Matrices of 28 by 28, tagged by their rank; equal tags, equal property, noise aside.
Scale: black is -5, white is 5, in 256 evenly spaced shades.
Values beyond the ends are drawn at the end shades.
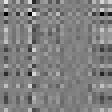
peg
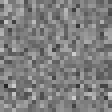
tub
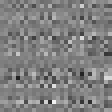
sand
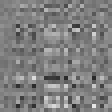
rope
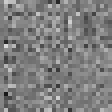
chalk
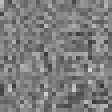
tub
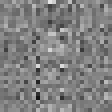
chalk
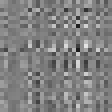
rope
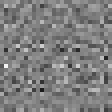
sand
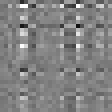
peg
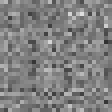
chalk
